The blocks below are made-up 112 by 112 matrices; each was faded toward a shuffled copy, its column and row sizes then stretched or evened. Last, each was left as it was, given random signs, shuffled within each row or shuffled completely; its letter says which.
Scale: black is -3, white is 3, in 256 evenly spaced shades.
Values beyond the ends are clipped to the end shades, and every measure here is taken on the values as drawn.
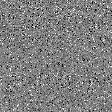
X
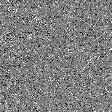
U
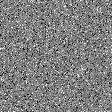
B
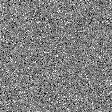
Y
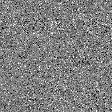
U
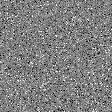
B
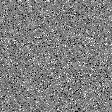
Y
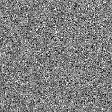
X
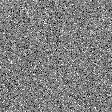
B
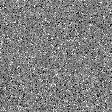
Y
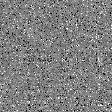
X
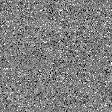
X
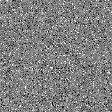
X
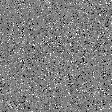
U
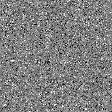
U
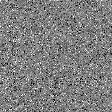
U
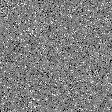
B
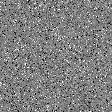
B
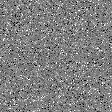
Y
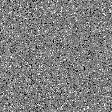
U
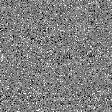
X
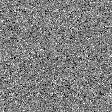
Y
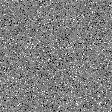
Y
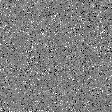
U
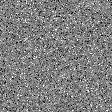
B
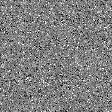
U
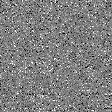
X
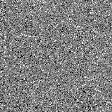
U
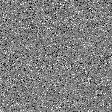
Y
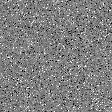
B
